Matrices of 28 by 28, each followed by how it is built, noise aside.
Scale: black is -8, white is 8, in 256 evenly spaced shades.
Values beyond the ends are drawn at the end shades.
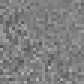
lower triangular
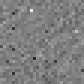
sparse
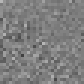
lower triangular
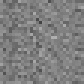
repeating rows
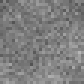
smooth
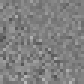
lower triangular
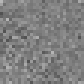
lower triangular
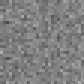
repeating rows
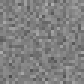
noise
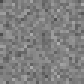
repeating rows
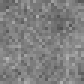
smooth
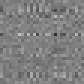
low rank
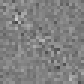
banded
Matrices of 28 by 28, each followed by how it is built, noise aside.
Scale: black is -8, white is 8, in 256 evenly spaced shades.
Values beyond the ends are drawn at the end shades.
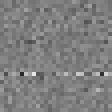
uneven rows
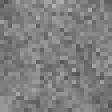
smooth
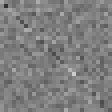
diagonal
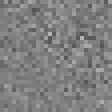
upper triangular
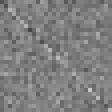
diagonal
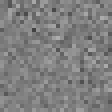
upper triangular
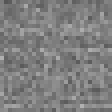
blocks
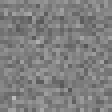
blocks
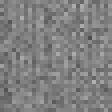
blocks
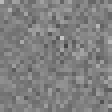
upper triangular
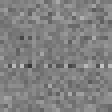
uneven rows
